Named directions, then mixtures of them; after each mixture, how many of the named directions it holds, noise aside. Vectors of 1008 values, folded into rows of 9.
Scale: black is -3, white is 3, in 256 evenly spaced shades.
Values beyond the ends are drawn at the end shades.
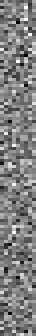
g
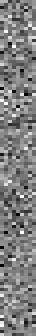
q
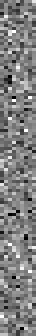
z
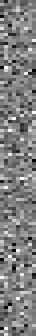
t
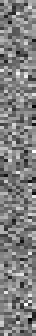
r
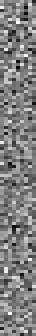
two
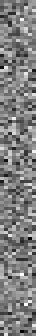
three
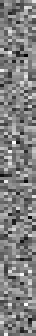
three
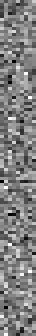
three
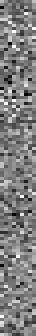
two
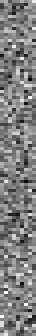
three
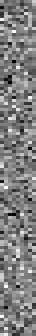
three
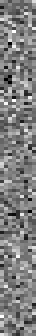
two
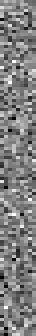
three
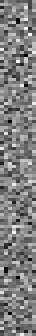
one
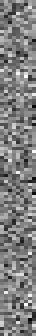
one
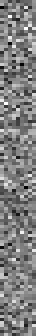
three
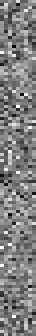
three
